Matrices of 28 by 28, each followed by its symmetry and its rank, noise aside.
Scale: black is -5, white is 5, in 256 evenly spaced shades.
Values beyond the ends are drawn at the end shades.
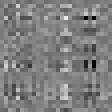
no symmetry, rank three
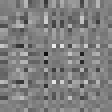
antisymmetric, rank two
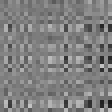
no symmetry, rank one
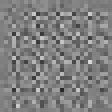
antisymmetric, rank two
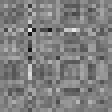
symmetric, rank two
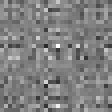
no symmetry, rank three
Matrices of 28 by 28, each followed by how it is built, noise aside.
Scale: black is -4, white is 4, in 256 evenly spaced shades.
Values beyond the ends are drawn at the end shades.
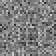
blocks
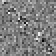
banded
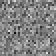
repeating columns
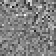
upper triangular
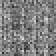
blocks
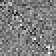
banded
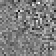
upper triangular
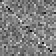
diagonal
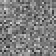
low rank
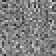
low rank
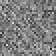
Toeplitz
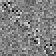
banded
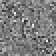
banded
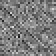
Toeplitz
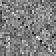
diagonal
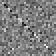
diagonal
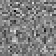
low rank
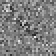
banded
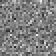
repeating columns
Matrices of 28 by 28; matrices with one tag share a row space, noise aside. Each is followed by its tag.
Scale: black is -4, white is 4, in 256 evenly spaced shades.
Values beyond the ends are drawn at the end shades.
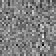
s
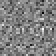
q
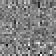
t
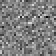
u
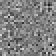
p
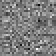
t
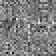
t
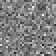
u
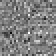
t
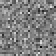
t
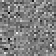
p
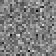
q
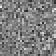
u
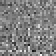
t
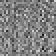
s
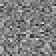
q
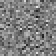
q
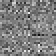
t
